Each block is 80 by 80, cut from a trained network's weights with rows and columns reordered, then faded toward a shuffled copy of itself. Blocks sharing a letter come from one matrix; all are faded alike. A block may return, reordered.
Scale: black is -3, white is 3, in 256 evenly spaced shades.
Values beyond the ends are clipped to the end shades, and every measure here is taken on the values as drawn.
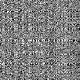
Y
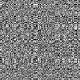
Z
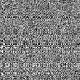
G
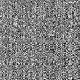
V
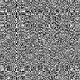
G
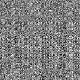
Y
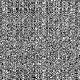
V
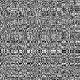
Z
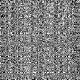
Y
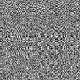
G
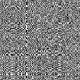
G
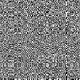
G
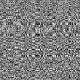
Z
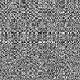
Z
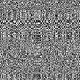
Z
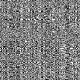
Y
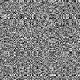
G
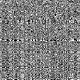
Y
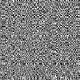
G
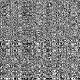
Y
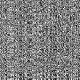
V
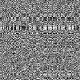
Z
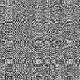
Z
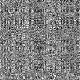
V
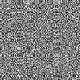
G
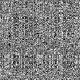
V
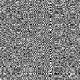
G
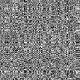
G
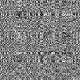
Z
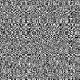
G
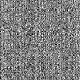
V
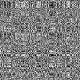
Z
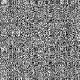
Y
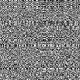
Z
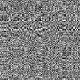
G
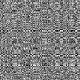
Z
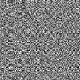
Z
